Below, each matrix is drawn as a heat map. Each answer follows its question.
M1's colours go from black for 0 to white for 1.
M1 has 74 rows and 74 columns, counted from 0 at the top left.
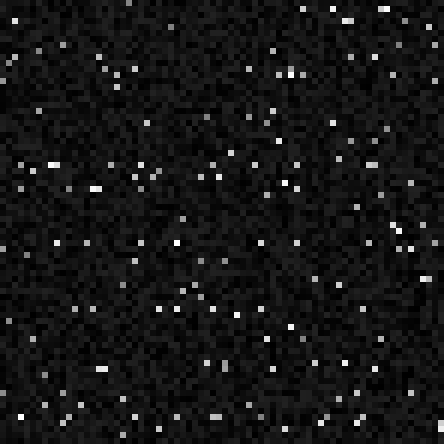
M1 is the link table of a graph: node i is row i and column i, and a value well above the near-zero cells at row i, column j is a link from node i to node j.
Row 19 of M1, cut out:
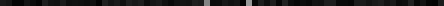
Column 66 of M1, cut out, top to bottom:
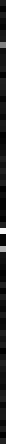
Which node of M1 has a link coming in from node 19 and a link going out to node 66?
node 41
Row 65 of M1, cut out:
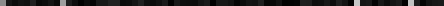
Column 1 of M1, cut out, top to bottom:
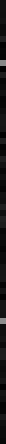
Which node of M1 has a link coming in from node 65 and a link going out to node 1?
node 10
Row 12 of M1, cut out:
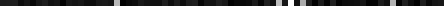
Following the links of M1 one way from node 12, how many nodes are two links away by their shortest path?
10
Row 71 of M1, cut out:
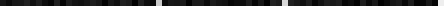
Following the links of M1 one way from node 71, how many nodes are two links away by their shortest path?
3
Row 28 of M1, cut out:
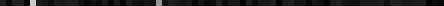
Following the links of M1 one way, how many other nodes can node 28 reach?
6
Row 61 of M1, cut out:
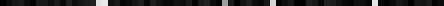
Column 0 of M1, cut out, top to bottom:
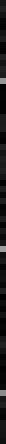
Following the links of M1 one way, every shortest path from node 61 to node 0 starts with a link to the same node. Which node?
node 37
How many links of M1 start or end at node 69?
9
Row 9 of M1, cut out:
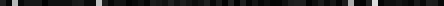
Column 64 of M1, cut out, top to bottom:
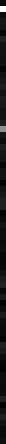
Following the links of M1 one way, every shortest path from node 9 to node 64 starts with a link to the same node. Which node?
node 62
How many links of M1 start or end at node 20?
6
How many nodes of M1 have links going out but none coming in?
5
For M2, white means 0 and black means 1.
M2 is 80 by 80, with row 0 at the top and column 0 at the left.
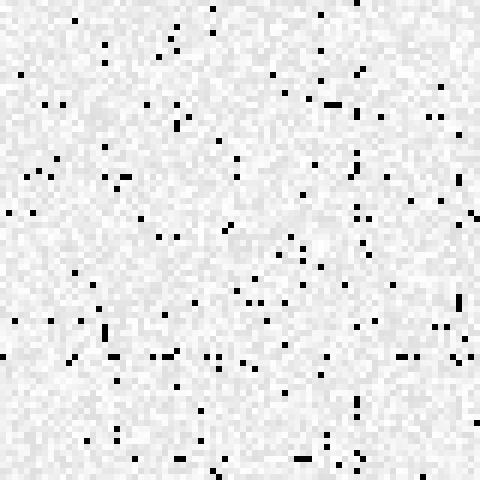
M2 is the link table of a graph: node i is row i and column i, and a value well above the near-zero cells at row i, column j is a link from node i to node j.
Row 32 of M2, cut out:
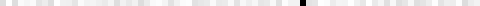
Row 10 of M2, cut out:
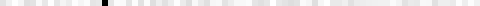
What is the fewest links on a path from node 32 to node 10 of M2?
5
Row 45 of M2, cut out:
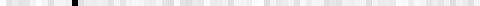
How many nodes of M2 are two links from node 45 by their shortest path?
2
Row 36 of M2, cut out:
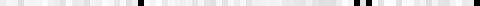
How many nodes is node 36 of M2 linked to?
4
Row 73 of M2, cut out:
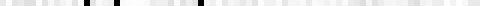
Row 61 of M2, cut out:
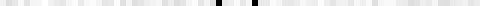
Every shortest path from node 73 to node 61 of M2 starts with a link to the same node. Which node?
node 19
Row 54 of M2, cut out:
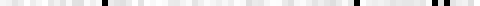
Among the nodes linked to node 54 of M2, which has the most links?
node 59
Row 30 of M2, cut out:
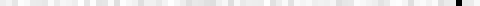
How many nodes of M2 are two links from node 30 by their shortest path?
7
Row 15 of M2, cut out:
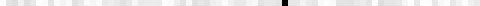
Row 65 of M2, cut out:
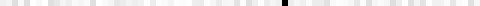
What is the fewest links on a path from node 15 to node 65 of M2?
2
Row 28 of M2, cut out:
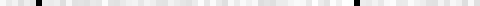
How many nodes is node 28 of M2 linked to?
2
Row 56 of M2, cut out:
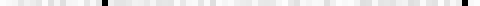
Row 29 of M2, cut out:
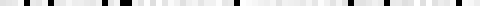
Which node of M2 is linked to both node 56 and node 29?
node 17
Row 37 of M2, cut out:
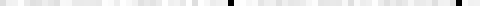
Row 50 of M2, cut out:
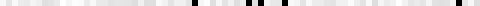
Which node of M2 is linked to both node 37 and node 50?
node 76
